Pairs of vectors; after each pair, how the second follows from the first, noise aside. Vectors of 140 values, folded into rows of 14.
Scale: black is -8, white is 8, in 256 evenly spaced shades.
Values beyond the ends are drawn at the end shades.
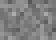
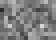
reversed, scaled up.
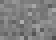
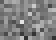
scaled up.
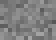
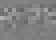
reversed, negated, partly zeroed.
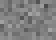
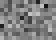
scaled up.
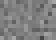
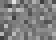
reversed, negated, scaled up.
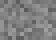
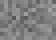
wrapped around.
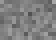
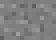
wrapped around, negated, partly zeroed.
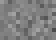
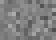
copied.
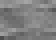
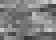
reversed, negated, scaled up.
